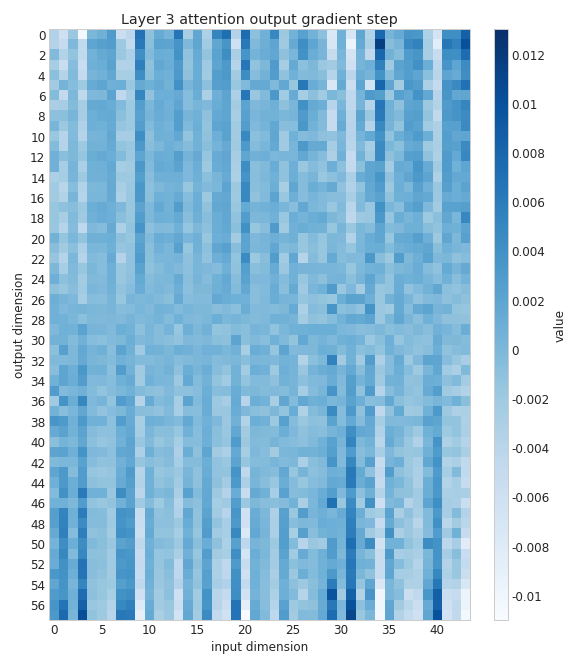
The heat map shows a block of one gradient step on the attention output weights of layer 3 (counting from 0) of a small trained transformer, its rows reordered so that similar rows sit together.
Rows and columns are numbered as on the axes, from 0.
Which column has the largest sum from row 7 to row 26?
20
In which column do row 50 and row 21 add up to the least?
43
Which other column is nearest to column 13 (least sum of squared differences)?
18
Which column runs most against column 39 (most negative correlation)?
26
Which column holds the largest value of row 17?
34
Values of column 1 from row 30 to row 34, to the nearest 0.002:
0 0.002 0 0.002 0.002
